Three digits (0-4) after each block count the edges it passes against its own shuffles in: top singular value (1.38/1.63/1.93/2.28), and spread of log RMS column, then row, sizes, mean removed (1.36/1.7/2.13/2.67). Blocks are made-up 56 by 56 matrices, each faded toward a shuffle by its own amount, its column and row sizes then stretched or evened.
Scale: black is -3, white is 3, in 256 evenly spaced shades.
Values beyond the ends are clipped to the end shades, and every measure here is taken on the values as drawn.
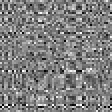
4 0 4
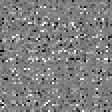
1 1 4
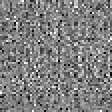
3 0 1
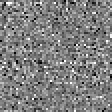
2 0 2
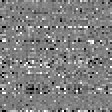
3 1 4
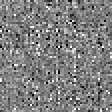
2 2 2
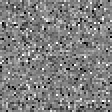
0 0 1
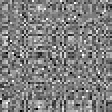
4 1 1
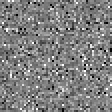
2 1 2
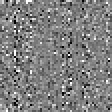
0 4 1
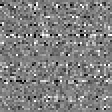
1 0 4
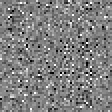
2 3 0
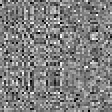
4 3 1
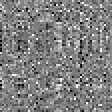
3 2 0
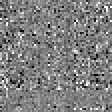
1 3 3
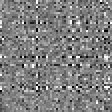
4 3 4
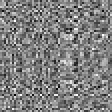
4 2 3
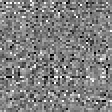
3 0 3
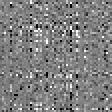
4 4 3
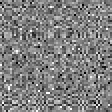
4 0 1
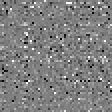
2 1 2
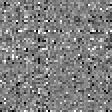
2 3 3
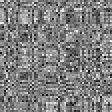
4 1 0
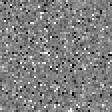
0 0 1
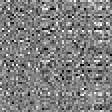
4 2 3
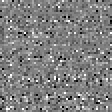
0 0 4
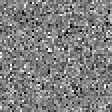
1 2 1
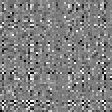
4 3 3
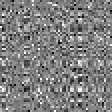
4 2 0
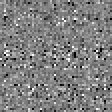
0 2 3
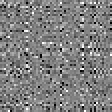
4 3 2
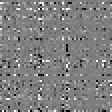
1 4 4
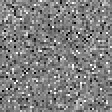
0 0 0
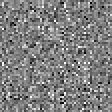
3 2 0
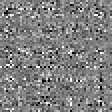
1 3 4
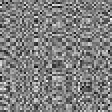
4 3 1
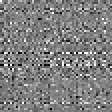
4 1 4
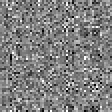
3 3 2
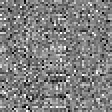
3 2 1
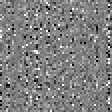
0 4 1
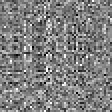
3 3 1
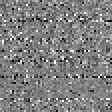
1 0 4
